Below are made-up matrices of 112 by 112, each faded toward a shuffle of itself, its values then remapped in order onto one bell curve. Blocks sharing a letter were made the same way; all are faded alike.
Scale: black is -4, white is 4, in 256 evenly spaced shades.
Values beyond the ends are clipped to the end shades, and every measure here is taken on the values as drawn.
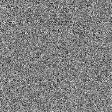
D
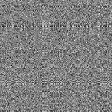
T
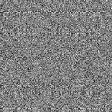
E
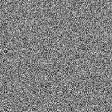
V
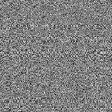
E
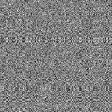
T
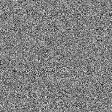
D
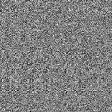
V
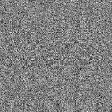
V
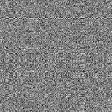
T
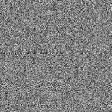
V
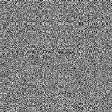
T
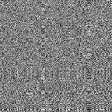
T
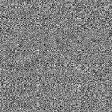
E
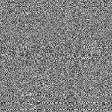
E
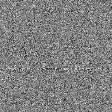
D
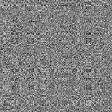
T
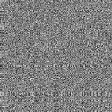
T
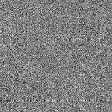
V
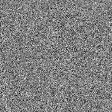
D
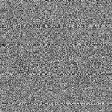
E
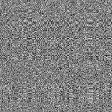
T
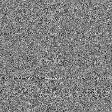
D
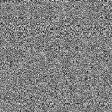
V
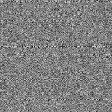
E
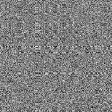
E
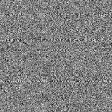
V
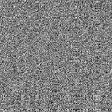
V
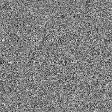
D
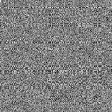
T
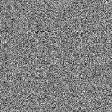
V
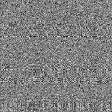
E
